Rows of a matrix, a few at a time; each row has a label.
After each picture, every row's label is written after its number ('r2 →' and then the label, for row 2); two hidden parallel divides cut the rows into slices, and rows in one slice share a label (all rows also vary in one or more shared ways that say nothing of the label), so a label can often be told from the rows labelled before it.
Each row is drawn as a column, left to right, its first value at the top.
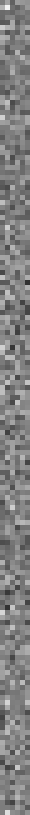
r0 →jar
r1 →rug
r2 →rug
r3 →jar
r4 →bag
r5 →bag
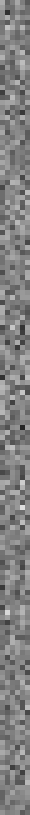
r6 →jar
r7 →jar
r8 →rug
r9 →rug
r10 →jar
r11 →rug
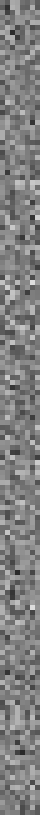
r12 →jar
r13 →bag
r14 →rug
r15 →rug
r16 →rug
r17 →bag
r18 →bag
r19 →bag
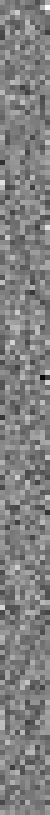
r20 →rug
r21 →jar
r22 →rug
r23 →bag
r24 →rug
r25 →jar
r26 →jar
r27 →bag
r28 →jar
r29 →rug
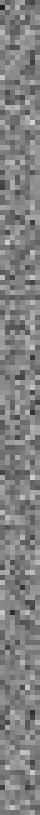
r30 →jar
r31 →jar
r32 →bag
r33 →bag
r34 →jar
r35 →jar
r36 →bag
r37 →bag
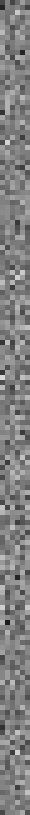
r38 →jar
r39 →rug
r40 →rug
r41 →jar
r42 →rug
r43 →bag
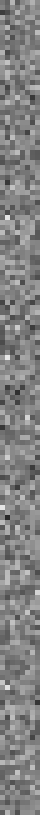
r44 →bag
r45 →rug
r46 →rug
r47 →rug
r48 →rug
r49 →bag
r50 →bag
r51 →jar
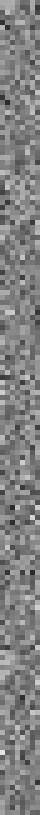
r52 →jar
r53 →bag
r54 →bag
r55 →bag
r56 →bag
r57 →bag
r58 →bag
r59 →bag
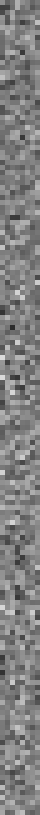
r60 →rug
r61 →jar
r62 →jar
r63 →rug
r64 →rug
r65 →jar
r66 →jar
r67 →bag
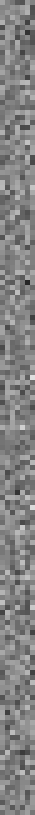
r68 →rug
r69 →jar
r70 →bag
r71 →bag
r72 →rug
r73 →rug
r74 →rug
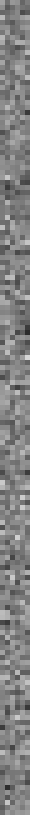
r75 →jar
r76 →jar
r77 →rug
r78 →bag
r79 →bag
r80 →jar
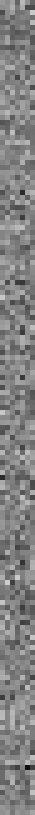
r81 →rug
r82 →bag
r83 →rug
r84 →rug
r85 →bag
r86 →rug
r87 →rug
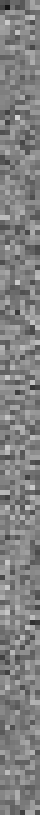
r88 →jar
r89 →bag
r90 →bag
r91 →bag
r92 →jar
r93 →jar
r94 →bag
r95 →rug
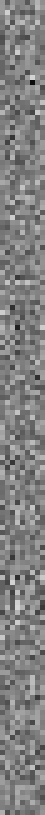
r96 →rug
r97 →jar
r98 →rug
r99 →jar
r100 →rug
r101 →jar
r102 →jar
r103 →rug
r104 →rug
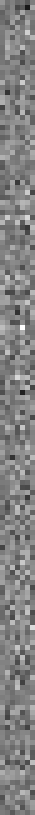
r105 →rug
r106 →jar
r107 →bag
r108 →bag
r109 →rug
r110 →jar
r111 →rug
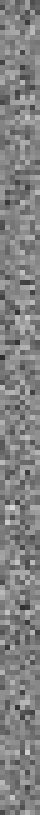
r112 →jar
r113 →jar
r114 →bag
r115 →jar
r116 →rug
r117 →jar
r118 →bag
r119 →bag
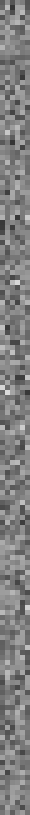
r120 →jar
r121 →jar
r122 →jar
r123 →bag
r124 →rug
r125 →bag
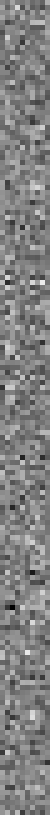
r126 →rug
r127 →jar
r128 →jar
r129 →rug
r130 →bag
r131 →bag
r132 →rug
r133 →bag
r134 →jar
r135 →jar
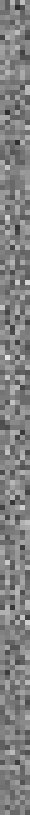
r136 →jar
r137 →bag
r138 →jar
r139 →jar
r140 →rug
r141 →bag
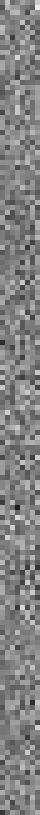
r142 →jar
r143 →bag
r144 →rug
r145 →bag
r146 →jar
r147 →jar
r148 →jar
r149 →rug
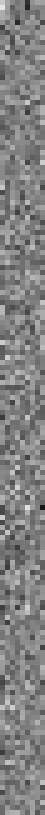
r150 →rug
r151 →rug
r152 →rug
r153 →bag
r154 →bag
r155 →bag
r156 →bag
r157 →rug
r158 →jar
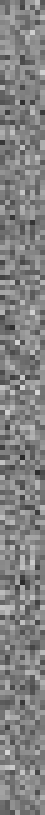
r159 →jar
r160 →jar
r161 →jar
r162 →rug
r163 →jar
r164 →bag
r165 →jar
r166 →jar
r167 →bag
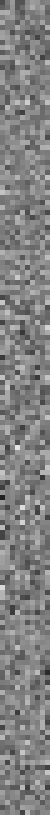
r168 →bag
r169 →jar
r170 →rug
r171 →bag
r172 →bag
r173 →rug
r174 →bag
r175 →bag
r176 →rug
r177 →rug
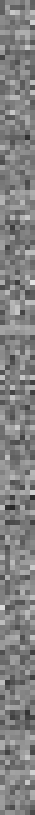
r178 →bag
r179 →rug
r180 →bag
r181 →bag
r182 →bag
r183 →jar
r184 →bag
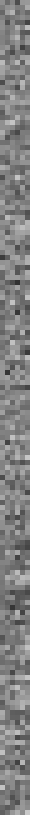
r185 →bag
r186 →bag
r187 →rug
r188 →bag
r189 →rug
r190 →rug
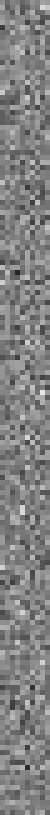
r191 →bag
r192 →bag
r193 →jar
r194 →jar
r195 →jar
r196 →rug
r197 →jar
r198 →rug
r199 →jar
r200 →rug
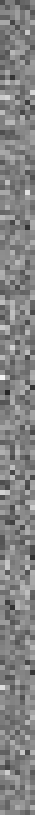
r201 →rug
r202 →rug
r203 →jar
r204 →bag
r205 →jar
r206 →bag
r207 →rug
